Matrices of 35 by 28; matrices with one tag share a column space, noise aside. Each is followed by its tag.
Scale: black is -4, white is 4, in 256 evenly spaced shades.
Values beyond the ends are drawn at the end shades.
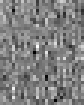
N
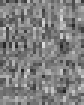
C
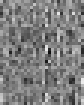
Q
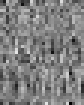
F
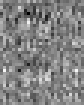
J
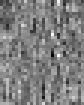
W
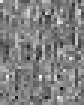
N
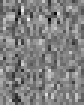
J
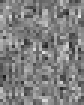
N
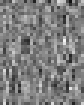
F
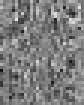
J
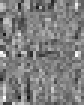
W
